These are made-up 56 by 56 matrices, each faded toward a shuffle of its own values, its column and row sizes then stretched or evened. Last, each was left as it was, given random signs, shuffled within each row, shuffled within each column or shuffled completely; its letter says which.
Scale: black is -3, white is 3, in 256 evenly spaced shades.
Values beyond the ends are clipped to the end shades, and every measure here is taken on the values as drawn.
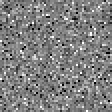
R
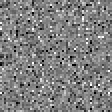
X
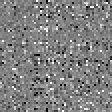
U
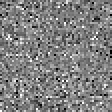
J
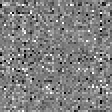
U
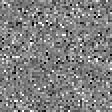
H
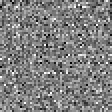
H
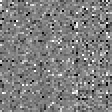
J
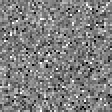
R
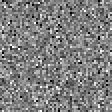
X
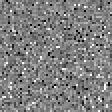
R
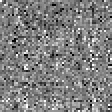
U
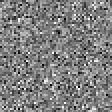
J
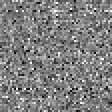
H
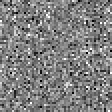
X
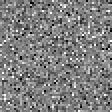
R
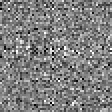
U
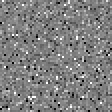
R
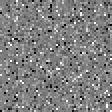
X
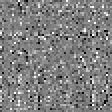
U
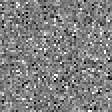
X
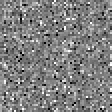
X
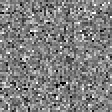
H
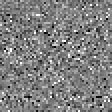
H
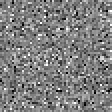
J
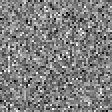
R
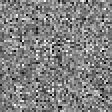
J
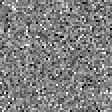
R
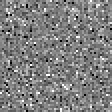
X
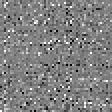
J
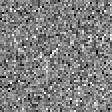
R
